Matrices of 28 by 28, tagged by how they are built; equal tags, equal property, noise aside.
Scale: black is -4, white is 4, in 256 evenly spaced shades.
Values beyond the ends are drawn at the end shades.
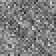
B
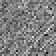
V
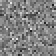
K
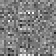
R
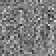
R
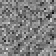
V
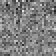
R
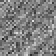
V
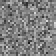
K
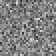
K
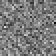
B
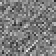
V
